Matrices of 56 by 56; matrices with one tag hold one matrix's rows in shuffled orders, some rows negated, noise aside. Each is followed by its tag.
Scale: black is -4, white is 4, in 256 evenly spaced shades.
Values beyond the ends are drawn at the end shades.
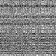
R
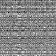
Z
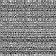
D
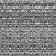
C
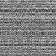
R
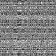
Z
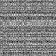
D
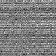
R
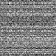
C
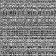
D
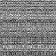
D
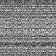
R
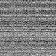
R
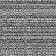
D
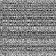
D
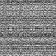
C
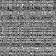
C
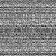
R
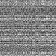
R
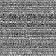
D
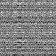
Z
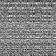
C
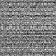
C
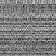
R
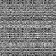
C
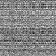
R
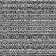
D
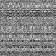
C
